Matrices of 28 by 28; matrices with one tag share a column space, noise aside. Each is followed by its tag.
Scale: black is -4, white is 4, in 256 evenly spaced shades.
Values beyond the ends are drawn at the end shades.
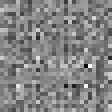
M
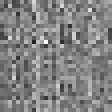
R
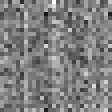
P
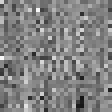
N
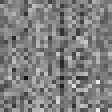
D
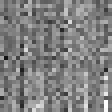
N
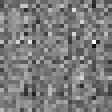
R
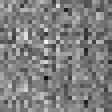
R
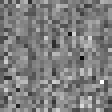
D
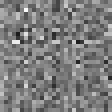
R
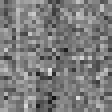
N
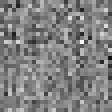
R
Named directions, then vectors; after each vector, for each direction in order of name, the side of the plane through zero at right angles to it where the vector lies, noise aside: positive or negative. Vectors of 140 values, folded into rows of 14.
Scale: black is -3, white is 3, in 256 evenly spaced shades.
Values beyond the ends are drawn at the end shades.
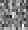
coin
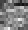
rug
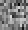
negative, positive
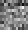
negative, positive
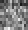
positive, positive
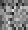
negative, positive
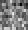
positive, positive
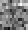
negative, negative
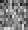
positive, positive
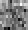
negative, negative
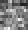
positive, positive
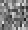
positive, negative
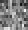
positive, positive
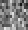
positive, positive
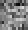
negative, positive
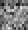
negative, positive
